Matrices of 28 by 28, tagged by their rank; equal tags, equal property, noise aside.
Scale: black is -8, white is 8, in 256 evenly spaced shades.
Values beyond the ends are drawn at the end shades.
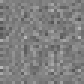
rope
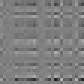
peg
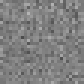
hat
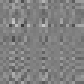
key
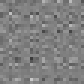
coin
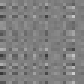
peg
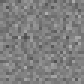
hat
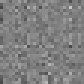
rope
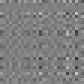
key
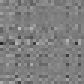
coin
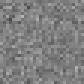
hat
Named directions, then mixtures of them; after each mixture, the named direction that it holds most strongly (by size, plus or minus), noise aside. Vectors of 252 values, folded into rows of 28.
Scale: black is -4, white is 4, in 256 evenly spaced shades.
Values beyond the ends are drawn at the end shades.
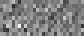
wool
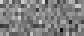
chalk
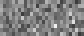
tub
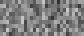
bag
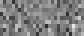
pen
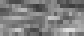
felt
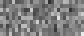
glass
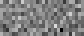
chalk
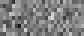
wool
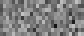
tub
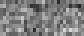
bag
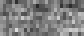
felt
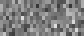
tub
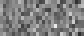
tub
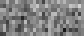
bag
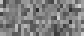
glass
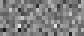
tub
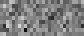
wool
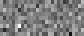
pen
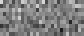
chalk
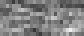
felt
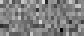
chalk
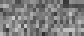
wool
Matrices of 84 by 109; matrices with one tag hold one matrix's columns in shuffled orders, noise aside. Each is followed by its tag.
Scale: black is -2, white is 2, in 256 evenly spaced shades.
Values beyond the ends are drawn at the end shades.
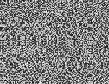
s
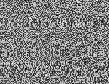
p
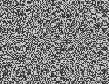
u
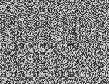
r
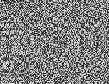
s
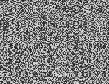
r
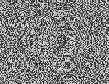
s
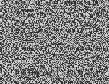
u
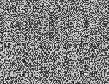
r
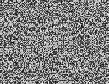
s
